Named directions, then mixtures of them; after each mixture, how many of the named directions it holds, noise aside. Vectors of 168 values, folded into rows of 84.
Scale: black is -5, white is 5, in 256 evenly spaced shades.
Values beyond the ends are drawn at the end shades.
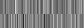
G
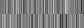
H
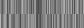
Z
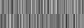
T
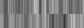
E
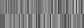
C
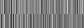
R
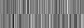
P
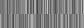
four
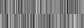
four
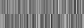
one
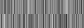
two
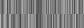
one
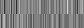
one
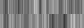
one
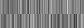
two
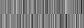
one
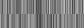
one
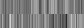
three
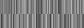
three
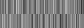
one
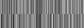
four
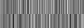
one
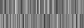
three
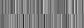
three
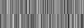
two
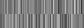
two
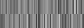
one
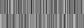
three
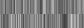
three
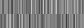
one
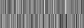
one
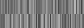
one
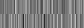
one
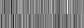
three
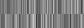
three
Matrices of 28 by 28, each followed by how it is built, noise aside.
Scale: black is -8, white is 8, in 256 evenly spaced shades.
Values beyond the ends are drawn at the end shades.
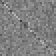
diagonal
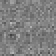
low rank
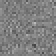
low rank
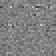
uneven rows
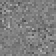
block diagonal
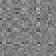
low rank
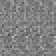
repeating columns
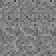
repeating columns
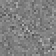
block diagonal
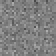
uneven columns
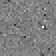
sparse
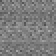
repeating columns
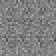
repeating columns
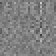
low rank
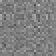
low rank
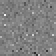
sparse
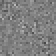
block diagonal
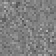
block diagonal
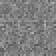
repeating columns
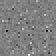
sparse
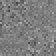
block diagonal
